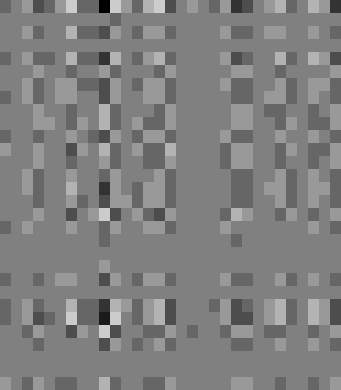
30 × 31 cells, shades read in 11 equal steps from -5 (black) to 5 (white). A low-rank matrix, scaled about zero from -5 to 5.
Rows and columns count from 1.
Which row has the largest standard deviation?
1
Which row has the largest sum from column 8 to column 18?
12
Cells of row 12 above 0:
10
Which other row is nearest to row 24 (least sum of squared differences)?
5
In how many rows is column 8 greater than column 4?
8
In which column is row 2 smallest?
11
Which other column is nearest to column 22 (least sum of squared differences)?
31
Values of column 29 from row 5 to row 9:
2 0 1 1 -1
